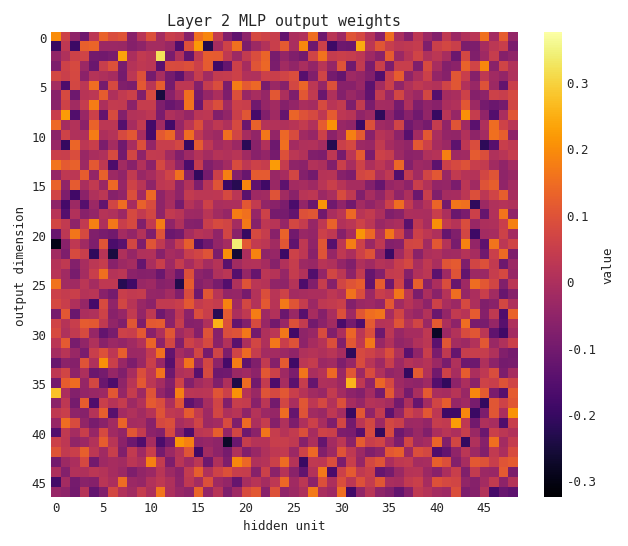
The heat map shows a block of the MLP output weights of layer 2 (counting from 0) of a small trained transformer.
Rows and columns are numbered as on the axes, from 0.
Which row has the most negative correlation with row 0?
21
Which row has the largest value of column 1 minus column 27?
35
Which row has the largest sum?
19
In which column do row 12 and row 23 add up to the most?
41
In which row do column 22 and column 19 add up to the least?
15
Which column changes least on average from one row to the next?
39
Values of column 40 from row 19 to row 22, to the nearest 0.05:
0.2 0 0.1 0
